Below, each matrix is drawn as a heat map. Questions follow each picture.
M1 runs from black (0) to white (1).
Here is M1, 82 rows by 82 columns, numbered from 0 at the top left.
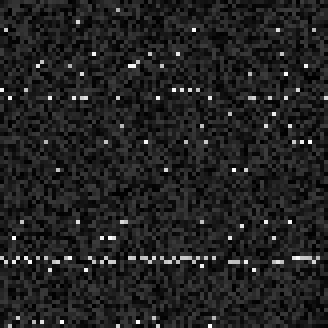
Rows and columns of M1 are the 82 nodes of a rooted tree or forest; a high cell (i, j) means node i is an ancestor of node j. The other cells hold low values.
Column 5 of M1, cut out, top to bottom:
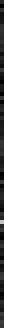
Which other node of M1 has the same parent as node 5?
31
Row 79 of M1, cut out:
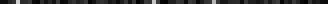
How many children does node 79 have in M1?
3
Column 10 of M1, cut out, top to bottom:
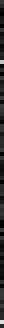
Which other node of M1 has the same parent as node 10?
34
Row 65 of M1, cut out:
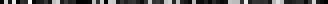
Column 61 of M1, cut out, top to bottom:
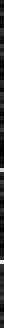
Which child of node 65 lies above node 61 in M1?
42
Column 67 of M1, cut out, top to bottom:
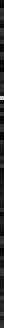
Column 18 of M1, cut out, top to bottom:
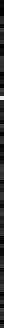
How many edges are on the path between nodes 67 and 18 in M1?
2
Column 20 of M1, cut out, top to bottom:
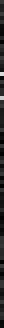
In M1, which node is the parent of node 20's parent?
24
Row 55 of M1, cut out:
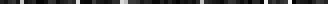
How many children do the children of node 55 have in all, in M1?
4
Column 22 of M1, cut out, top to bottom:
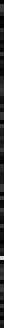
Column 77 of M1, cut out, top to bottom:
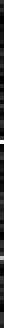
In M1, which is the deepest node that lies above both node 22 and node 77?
64
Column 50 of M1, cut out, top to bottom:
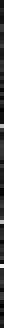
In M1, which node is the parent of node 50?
66
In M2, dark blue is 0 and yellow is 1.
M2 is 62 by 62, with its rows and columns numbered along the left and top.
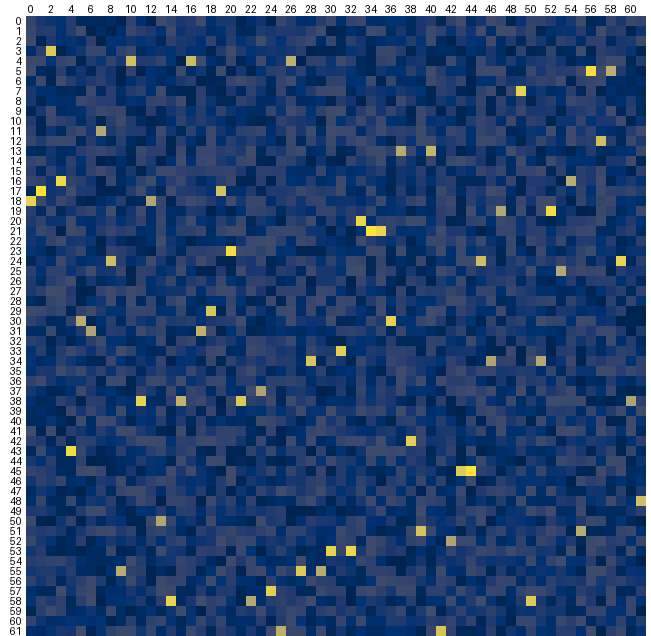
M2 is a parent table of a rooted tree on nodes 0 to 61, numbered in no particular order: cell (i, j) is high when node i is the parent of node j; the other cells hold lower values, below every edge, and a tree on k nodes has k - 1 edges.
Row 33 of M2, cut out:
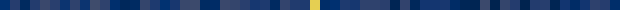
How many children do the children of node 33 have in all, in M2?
2
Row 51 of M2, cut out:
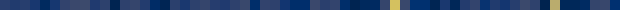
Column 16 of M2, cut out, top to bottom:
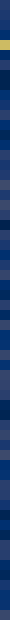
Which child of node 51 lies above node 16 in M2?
55
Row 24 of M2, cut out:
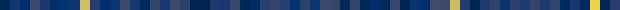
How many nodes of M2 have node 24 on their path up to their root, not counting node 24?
12
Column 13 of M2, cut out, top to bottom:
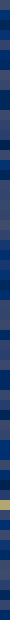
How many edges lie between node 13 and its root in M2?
8
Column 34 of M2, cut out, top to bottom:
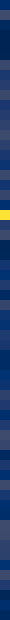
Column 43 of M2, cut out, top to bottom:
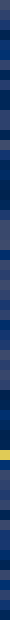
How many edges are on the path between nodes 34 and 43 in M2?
9
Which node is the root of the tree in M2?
48
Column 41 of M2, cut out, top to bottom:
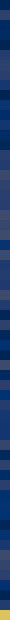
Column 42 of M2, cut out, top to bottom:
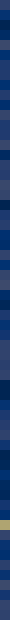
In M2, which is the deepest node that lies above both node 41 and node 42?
61
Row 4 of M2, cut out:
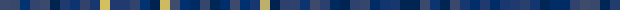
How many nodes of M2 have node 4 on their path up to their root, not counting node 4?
6
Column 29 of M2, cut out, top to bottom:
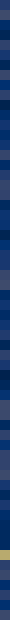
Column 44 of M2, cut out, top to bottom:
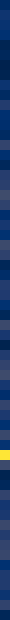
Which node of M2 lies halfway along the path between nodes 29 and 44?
57
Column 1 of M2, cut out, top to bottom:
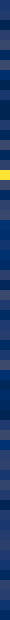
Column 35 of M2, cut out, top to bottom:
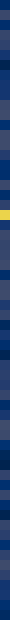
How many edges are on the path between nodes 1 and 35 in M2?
7
